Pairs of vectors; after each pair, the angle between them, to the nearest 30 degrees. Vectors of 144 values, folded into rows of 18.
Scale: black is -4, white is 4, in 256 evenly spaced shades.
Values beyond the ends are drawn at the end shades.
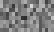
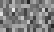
120 degrees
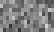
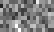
120 degrees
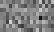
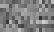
30 degrees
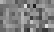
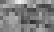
120 degrees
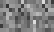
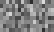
60 degrees
